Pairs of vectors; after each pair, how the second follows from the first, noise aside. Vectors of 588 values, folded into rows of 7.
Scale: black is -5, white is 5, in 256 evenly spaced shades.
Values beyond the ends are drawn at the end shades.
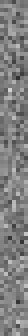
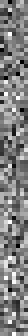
reversed, negated, scaled up.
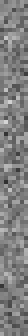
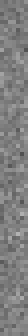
reversed, shrunk.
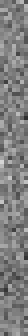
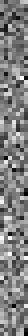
wrapped around, scaled up.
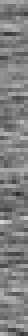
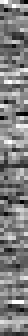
reversed, negated, scaled up.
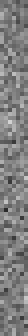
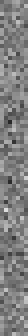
sign-scrambled.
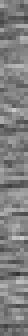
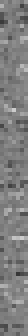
partly zeroed.
